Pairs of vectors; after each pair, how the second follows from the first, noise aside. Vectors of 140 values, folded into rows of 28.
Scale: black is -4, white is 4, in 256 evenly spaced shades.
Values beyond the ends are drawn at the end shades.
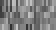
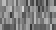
shuffled.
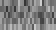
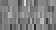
negated, partly zeroed.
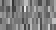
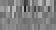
negated, partly zeroed.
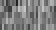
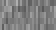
negated, shrunk.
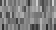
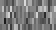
wrapped around, negated.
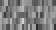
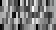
reversed, scaled up.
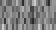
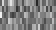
wrapped around, negated.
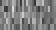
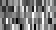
reversed, scaled up.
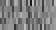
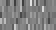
negated, partly zeroed.
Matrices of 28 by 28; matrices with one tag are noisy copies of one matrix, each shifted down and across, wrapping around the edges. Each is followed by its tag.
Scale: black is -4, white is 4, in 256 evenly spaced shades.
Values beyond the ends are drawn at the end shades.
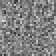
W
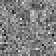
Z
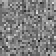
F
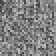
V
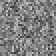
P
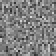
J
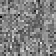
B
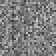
F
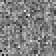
B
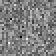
F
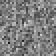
W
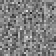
J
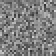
F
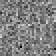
W
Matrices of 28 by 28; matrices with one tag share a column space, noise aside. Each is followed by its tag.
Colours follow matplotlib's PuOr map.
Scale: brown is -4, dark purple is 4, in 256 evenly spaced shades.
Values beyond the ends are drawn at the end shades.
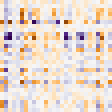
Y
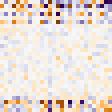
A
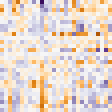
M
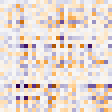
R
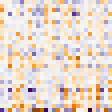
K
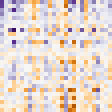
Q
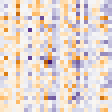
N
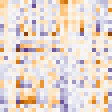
M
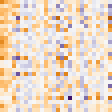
N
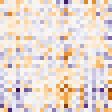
K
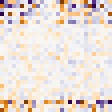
A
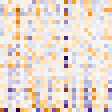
K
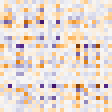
R
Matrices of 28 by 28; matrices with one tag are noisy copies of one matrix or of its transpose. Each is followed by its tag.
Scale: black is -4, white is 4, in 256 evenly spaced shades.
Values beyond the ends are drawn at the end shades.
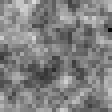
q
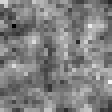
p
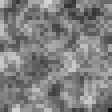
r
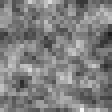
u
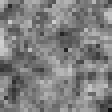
r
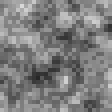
q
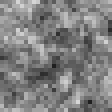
q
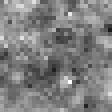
q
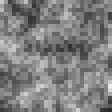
p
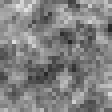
q
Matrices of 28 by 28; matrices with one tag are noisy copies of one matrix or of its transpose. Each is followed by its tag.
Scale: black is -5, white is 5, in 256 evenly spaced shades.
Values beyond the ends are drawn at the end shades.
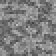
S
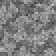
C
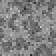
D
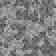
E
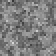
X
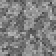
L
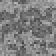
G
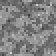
C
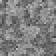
E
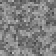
X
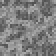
E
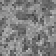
E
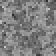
X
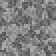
L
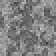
G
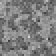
D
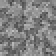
L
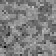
S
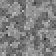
L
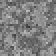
X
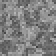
E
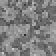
L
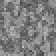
S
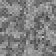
L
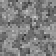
L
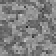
S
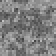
G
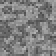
S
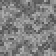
C
